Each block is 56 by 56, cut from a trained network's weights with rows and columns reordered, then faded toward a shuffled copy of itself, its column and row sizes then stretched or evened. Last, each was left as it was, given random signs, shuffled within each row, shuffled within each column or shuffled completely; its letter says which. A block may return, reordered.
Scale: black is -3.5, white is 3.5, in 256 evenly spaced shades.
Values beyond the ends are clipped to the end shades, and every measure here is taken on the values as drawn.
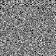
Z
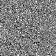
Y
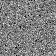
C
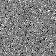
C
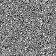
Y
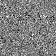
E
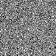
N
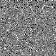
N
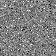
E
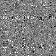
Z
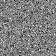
C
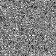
N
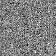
Y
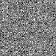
Z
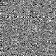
Z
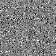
N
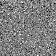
C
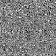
Z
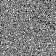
C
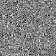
N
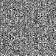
Z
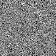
N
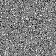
C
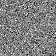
C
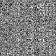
Z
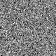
C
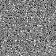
E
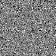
N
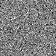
E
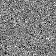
E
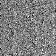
Y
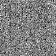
Y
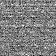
E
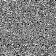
E
